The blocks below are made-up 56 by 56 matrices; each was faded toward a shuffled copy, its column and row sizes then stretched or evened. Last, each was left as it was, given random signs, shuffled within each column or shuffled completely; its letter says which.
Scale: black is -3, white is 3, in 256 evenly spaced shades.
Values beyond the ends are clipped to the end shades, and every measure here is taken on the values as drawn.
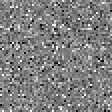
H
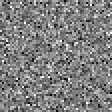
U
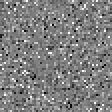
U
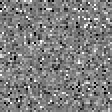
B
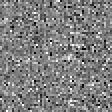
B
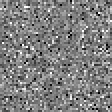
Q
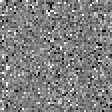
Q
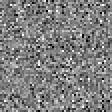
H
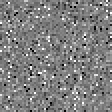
Q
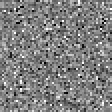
Q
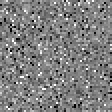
Q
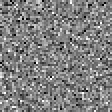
U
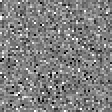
U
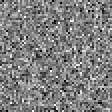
U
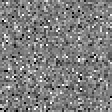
B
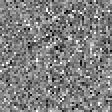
Q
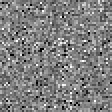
B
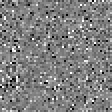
H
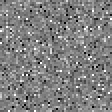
U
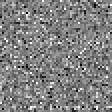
B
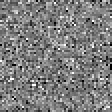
B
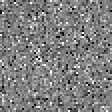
Q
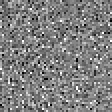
Q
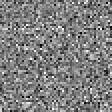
H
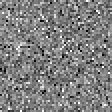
Q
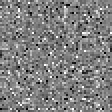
H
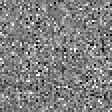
B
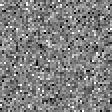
U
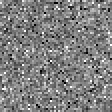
U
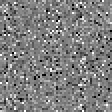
Q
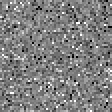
U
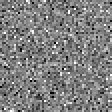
U
